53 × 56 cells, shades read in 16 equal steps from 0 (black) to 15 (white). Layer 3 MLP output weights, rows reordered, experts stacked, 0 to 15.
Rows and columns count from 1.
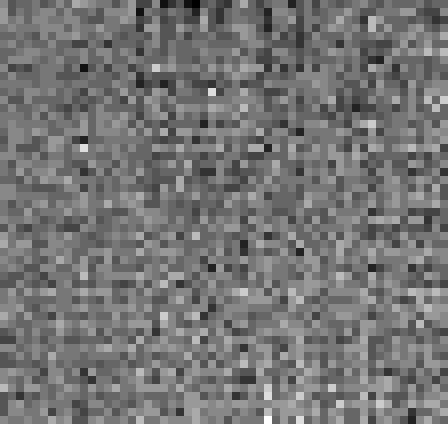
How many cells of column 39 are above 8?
9
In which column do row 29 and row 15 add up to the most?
30
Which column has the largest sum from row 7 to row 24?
55
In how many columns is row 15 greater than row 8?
27
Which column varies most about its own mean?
34
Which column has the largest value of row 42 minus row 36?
23
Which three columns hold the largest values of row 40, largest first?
21, 25, 1
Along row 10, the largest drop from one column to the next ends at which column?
18
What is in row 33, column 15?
5
